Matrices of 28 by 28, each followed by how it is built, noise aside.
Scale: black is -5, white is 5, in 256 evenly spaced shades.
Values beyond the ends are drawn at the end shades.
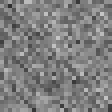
Toeplitz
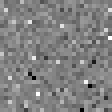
sparse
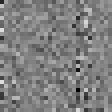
uneven columns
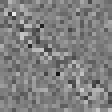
banded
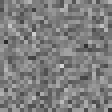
noise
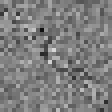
banded
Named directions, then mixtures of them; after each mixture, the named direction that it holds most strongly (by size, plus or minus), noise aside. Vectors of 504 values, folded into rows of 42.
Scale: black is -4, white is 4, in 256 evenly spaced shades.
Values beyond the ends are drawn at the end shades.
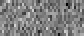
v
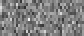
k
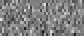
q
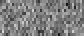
v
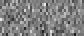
q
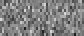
q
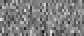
q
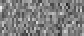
k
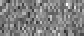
v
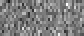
v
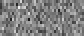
k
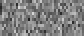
k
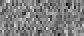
v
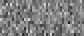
q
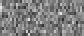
k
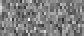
k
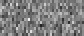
k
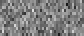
v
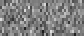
q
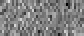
v
